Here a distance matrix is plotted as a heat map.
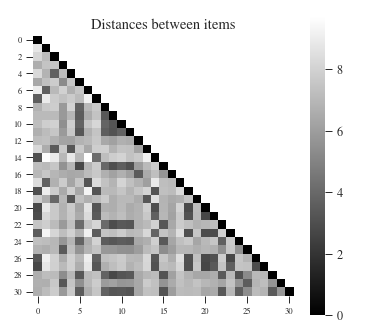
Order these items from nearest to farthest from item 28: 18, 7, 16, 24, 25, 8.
24, 8, 25, 16, 18, 7
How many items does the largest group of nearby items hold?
10
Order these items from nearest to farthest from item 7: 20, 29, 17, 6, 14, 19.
20, 14, 19, 29, 17, 6
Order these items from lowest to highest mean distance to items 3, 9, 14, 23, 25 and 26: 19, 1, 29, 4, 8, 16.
29, 8, 16, 19, 4, 1
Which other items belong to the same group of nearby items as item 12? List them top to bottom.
16
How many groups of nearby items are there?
6
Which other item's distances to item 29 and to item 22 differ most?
9
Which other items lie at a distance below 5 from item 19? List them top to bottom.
2, 4, 13
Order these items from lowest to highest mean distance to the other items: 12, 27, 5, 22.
5, 22, 27, 12
